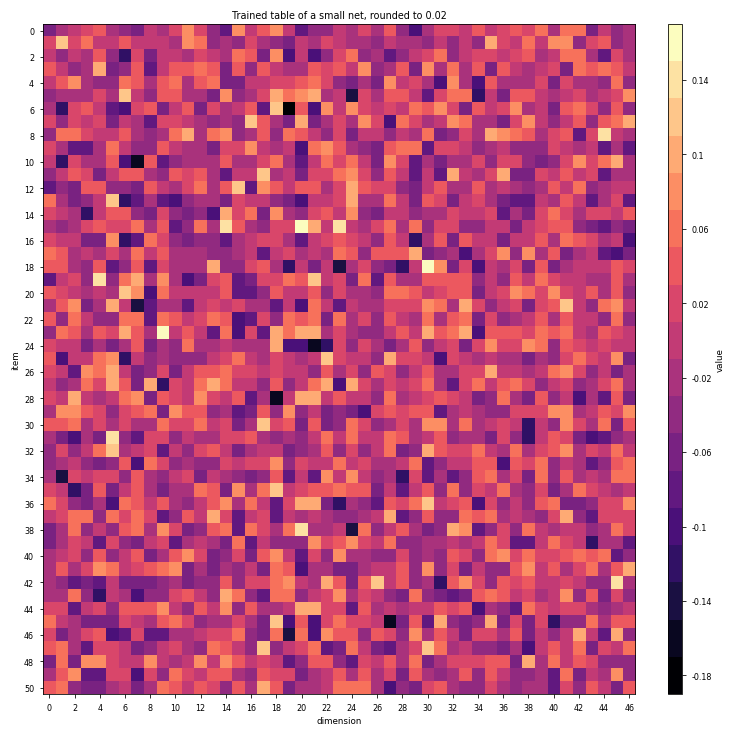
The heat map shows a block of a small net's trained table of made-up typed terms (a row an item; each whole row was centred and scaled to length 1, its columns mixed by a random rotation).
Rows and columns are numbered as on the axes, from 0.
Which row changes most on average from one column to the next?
6
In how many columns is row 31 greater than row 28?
14
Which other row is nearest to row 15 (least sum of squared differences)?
44
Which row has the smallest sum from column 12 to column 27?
24
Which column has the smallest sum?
26
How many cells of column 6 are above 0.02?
16
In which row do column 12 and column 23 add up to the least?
18
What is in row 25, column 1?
-0.1
